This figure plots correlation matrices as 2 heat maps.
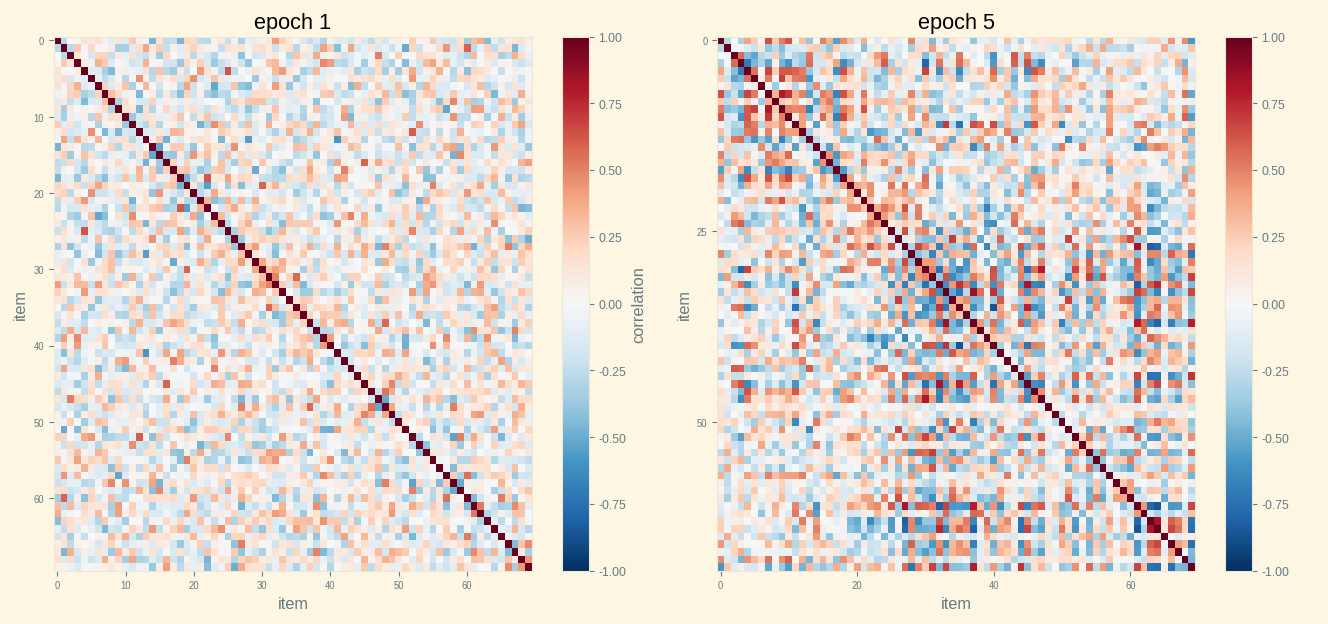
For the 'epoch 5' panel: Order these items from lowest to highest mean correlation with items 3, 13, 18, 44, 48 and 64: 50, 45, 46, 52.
52, 46, 50, 45
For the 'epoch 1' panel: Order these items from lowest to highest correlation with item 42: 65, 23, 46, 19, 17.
46, 19, 23, 65, 17
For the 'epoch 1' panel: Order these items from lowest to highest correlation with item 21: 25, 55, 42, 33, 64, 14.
42, 64, 14, 55, 33, 25
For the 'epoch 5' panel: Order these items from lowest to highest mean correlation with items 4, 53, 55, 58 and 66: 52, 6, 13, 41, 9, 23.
13, 23, 52, 6, 41, 9
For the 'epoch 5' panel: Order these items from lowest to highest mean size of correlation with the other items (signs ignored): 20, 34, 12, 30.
20, 12, 34, 30
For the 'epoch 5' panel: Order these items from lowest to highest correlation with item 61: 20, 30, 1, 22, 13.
1, 13, 20, 22, 30
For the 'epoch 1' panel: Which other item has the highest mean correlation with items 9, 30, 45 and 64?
16
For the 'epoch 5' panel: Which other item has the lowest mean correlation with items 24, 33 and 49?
14
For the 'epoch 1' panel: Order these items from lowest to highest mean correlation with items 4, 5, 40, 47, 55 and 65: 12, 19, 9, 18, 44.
18, 44, 12, 9, 19
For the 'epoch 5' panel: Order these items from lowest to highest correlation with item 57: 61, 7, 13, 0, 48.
61, 13, 48, 0, 7
